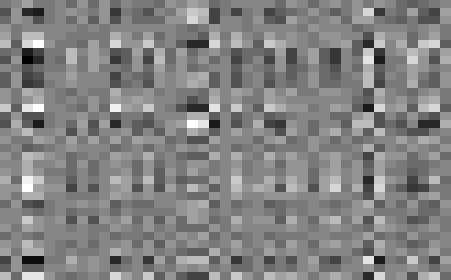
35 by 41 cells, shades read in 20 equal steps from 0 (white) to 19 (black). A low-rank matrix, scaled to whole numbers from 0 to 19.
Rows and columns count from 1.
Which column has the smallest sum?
3
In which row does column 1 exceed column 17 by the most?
33
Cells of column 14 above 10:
14
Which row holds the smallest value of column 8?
16
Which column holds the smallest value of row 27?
18
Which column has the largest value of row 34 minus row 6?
4
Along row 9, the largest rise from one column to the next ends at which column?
35
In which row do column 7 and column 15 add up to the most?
24
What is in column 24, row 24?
6
